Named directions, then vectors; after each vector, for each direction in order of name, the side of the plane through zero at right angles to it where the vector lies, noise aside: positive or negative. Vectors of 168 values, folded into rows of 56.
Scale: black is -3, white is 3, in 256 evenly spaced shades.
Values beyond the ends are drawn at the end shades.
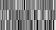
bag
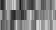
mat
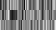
positive, positive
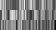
negative, negative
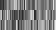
positive, positive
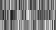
negative, positive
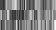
positive, positive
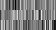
negative, negative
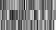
positive, positive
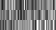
negative, positive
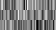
positive, negative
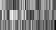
negative, negative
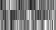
negative, positive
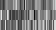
positive, positive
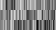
positive, negative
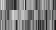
negative, negative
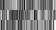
positive, positive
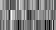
positive, negative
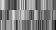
negative, negative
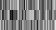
positive, positive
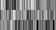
positive, negative
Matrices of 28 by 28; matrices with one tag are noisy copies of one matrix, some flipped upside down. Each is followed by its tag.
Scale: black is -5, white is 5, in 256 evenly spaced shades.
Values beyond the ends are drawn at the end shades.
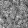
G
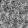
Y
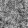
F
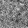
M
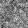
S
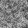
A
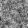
F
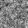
F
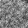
A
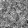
G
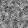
Y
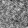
M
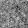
M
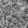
A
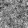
F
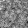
G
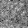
M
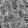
Y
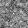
S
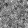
F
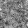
F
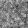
M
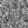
Y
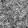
S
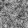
F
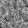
Y
